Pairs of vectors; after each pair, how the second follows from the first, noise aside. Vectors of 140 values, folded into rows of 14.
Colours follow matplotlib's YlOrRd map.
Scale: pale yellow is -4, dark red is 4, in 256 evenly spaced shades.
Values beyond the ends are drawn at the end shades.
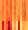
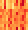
wrapped around.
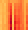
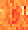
wrapped around, negated, partly zeroed.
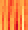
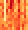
reversed.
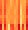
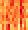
negated.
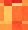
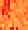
wrapped around, negated, partly zeroed.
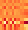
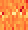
wrapped around, negated, partly zeroed.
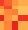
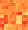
wrapped around, negated, partly zeroed.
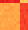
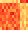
negated.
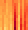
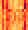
wrapped around.
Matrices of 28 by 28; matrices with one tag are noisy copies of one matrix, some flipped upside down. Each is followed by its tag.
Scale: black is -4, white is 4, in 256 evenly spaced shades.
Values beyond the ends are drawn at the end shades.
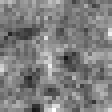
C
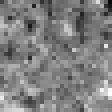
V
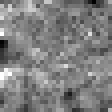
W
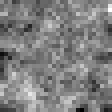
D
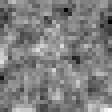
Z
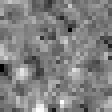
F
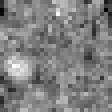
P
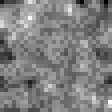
D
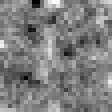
C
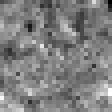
V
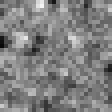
F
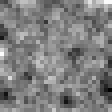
Z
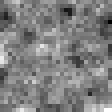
Z
